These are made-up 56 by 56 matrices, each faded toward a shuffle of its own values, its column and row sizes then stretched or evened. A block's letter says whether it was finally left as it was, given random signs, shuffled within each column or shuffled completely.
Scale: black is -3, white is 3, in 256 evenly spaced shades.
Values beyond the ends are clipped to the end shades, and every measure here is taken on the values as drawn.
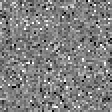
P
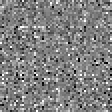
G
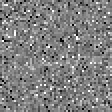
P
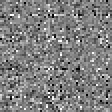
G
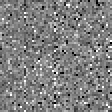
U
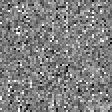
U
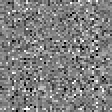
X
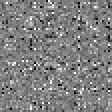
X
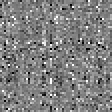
X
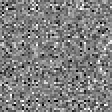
X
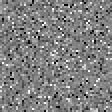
P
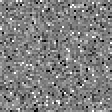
P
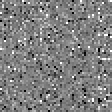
U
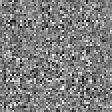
G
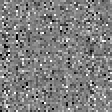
U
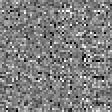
X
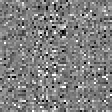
X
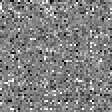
G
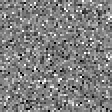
P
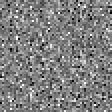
U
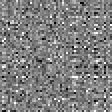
X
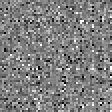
G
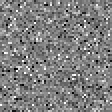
P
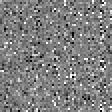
U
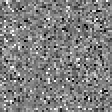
G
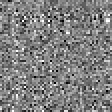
X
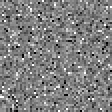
P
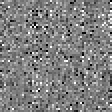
X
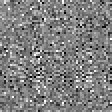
X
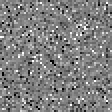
P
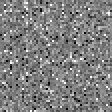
U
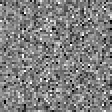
U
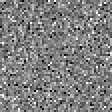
P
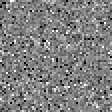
P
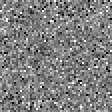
P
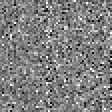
U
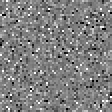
P
